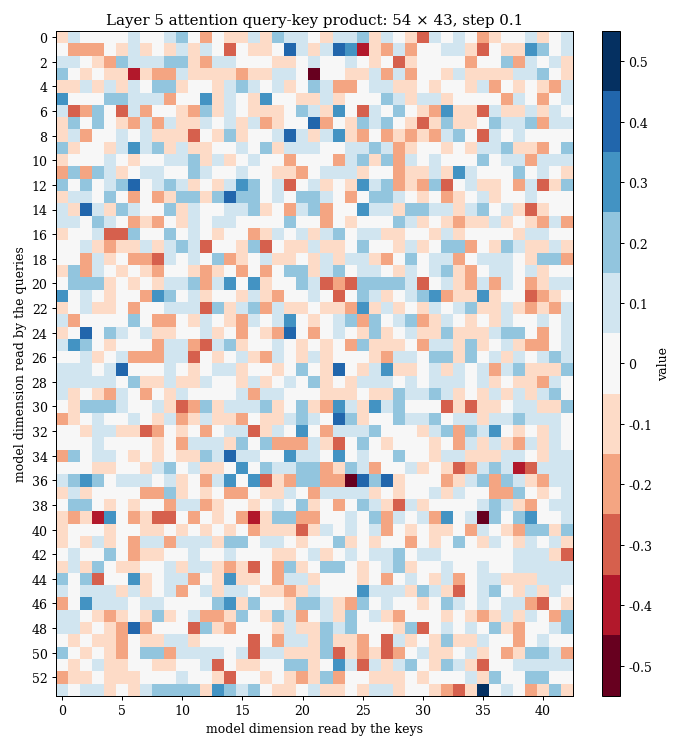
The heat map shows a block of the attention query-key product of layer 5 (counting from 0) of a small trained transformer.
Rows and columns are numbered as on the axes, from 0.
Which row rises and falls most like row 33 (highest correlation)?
45
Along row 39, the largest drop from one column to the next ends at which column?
35
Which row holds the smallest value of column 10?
30
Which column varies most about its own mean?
23
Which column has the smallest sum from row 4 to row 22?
40
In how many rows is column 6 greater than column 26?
16
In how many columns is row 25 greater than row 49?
20
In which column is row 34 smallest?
0
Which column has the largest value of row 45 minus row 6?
25
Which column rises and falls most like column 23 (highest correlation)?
19
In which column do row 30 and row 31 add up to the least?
10
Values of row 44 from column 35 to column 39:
0.1 0.1 -0.1 -0.1 -0.1
